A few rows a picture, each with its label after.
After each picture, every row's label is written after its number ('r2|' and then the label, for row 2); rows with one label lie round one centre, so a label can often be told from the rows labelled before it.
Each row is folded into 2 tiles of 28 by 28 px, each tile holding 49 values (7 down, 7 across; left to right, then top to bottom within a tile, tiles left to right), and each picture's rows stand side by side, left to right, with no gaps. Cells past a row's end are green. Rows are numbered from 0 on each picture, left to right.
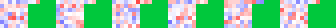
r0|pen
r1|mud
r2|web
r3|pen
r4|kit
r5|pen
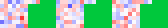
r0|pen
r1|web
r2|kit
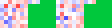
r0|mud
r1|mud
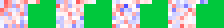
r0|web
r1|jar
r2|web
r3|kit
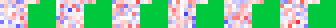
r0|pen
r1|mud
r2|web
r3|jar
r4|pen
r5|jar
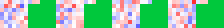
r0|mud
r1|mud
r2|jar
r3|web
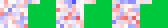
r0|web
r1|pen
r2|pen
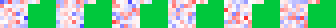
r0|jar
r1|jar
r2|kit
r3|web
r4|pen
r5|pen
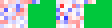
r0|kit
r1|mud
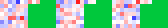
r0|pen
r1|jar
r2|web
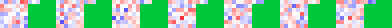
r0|jar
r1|mud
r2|mud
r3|kit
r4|kit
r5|web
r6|kit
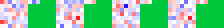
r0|kit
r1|pen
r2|web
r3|pen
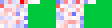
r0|jar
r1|jar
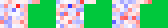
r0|mud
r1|web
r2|pen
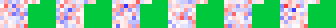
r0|web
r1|mud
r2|web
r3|pen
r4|web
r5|mud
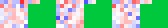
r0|jar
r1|mud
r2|jar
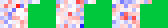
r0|mud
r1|jar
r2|pen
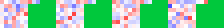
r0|kit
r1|kit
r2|kit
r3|pen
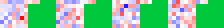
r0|pen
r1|pen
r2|web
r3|mud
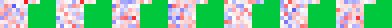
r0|web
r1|web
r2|pen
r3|mud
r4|kit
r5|mud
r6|pen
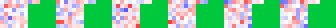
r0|mud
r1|kit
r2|mud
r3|kit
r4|jar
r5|jar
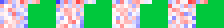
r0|jar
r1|jar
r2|jar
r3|jar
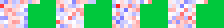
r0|jar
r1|kit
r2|mud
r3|pen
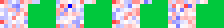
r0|kit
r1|web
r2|kit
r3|mud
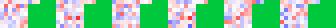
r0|mud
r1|pen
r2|web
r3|pen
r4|kit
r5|kit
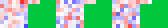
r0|jar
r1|pen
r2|web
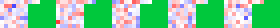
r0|web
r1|kit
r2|jar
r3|web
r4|web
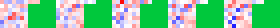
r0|pen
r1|mud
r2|mud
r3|mud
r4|mud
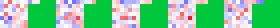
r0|mud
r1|pen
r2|pen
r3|pen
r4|kit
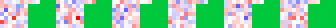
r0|kit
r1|pen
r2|mud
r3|kit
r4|web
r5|pen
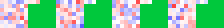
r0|pen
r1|jar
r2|web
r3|mud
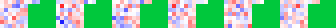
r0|kit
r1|mud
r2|mud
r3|mud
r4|web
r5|mud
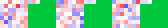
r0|mud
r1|jar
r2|web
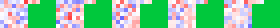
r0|web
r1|pen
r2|mud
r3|mud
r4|jar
